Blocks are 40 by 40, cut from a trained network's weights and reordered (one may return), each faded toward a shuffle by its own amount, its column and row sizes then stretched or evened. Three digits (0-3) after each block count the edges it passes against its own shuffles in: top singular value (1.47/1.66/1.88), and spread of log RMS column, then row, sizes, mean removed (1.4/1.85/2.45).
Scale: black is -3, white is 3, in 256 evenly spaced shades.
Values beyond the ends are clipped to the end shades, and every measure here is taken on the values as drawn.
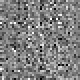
0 2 2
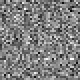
2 0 1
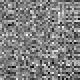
3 2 1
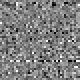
0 0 2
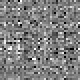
2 1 3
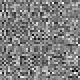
2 0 2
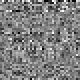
1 0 2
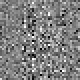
1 3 0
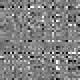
3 2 3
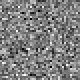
0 0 2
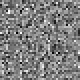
2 2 0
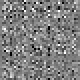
1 3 2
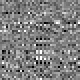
3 1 3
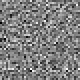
2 0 1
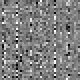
2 3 0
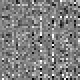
0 3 1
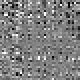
1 3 3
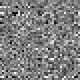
2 1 2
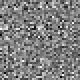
0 0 2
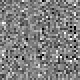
1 2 0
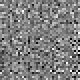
2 2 2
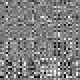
3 3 3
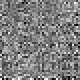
3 1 2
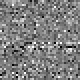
0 1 2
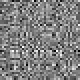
3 0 2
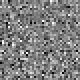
0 2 2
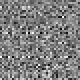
3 0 3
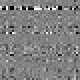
3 1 3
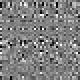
3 3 3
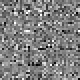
0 1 3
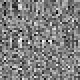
2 1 0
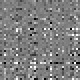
0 3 3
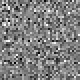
0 1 1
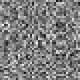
3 0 1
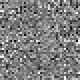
0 2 1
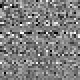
2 1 3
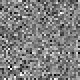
0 1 1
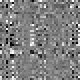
3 3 3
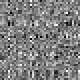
3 2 2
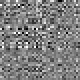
3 2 3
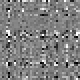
2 3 3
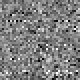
0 0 2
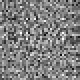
2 0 1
